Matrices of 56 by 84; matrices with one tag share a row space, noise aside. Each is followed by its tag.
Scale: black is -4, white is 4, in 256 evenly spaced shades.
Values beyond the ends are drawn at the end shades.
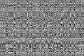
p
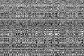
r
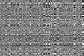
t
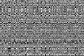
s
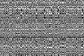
r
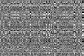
t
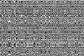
s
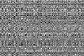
s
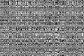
r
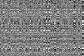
t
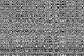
r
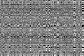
t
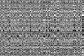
t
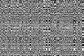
t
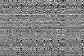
r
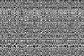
s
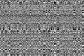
t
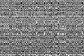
r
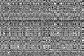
t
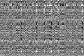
r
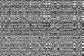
t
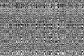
r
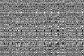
r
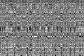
p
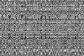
s
